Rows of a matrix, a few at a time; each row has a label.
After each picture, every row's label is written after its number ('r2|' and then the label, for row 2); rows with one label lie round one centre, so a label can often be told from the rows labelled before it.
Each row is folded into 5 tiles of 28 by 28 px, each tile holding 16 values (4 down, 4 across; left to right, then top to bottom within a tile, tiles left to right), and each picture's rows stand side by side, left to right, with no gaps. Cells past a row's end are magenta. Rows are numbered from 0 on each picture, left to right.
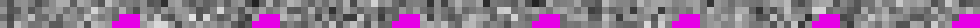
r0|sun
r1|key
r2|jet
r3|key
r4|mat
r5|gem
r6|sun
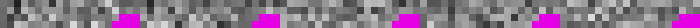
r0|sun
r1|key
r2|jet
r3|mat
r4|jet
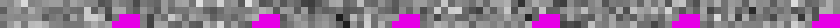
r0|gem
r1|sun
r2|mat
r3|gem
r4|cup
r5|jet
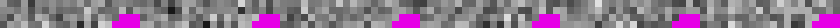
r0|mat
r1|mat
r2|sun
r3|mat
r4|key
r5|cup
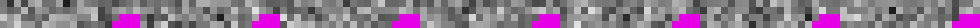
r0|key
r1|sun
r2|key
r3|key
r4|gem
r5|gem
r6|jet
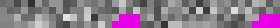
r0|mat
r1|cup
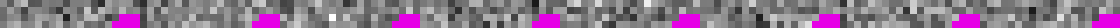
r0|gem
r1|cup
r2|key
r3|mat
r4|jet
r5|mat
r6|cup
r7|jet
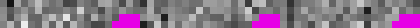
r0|key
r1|cup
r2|sun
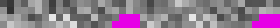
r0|key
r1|key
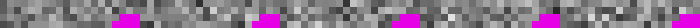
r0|cup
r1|cup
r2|gem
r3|sun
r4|jet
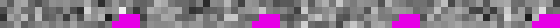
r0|gem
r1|gem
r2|sun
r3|gem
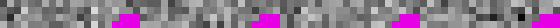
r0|sun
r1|mat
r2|sun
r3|jet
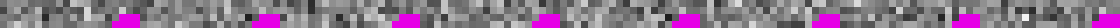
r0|gem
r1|gem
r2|mat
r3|sun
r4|gem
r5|cup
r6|jet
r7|jet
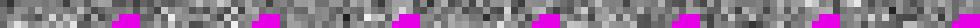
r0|key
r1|sun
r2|gem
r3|gem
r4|key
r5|sun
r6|jet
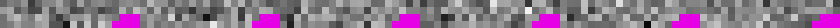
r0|mat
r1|jet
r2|sun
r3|cup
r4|sun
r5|key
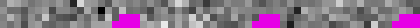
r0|jet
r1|key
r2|sun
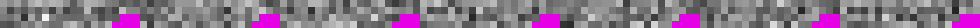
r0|jet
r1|sun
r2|key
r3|jet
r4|sun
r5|sun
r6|jet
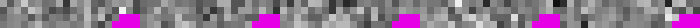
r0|gem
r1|gem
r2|key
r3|key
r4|cup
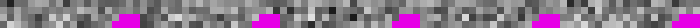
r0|key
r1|sun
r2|jet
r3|jet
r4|key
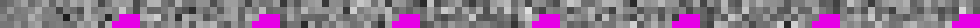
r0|gem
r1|jet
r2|cup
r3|cup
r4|jet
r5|sun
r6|jet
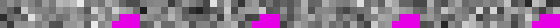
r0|sun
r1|gem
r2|sun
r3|cup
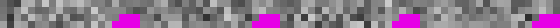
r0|sun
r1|gem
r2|sun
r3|gem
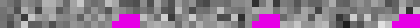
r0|sun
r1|key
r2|mat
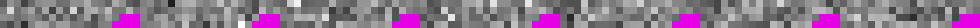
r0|cup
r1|mat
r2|jet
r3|sun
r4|sun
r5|sun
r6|jet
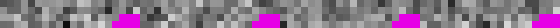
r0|mat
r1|sun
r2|gem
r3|mat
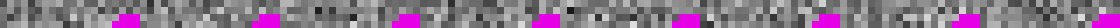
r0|mat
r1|key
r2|jet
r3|mat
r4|jet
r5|cup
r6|mat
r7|gem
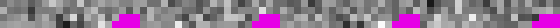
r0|mat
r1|gem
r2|mat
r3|key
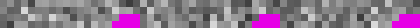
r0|sun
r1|gem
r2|sun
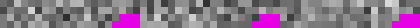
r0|gem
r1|key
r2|sun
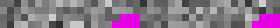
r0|sun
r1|cup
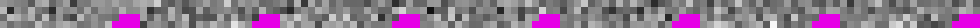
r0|jet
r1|jet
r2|key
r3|jet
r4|gem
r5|key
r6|key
